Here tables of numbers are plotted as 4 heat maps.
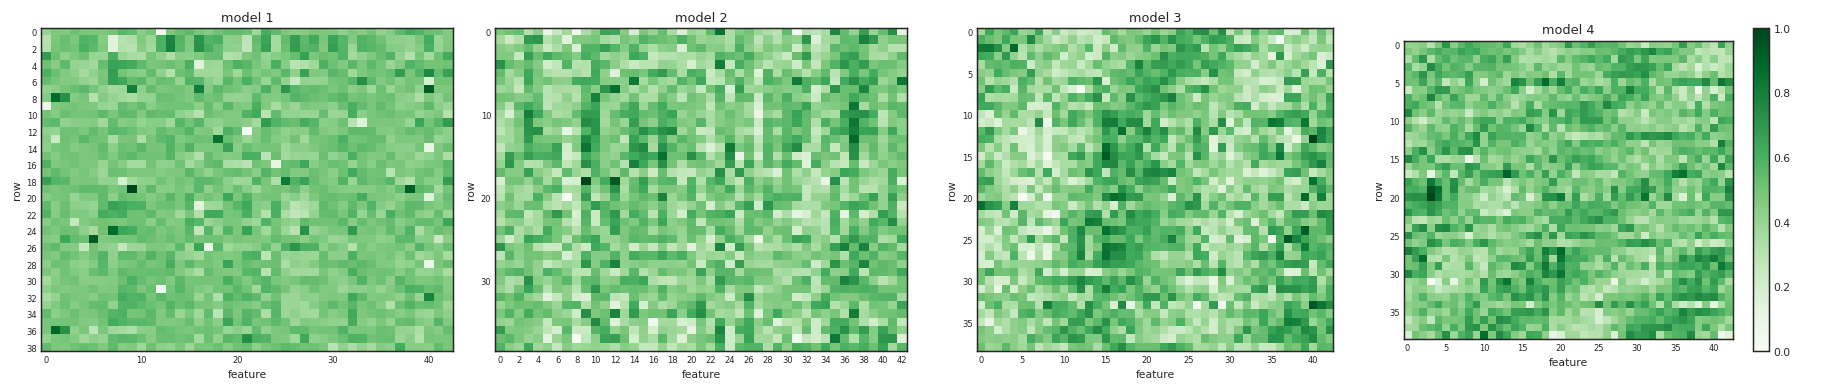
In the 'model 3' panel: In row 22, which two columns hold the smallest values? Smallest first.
9, 8
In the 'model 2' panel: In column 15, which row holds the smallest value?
33
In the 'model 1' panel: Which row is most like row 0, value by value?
31
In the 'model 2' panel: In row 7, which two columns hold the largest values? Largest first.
12, 38
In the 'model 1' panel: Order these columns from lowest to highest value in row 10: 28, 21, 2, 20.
28, 20, 2, 21
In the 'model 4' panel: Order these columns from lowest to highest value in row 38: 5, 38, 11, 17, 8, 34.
38, 11, 34, 17, 8, 5
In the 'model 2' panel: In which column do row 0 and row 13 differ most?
31
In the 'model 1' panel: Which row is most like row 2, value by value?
1
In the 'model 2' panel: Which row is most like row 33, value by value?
29
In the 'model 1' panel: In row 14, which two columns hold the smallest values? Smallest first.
40, 25
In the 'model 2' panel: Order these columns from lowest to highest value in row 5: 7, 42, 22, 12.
12, 22, 7, 42
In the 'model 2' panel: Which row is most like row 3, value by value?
30
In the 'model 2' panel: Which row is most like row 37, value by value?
0
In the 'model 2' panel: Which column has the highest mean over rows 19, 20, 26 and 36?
23
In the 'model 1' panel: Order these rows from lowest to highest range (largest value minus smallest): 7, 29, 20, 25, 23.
29, 23, 20, 7, 25
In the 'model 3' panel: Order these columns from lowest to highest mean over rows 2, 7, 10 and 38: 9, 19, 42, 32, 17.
32, 9, 42, 19, 17
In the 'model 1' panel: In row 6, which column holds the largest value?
33
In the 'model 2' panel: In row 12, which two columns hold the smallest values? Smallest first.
7, 27
